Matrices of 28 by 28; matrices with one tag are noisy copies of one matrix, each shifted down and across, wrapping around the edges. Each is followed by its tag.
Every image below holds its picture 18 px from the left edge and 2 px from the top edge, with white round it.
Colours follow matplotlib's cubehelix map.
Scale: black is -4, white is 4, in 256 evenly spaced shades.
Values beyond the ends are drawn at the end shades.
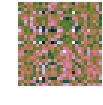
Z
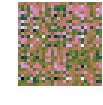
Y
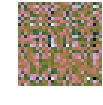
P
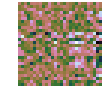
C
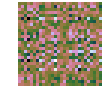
Y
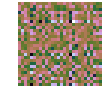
P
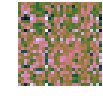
Z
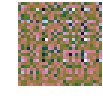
P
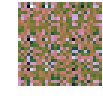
P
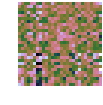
C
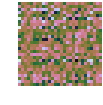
Y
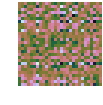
Y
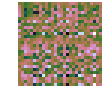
Y
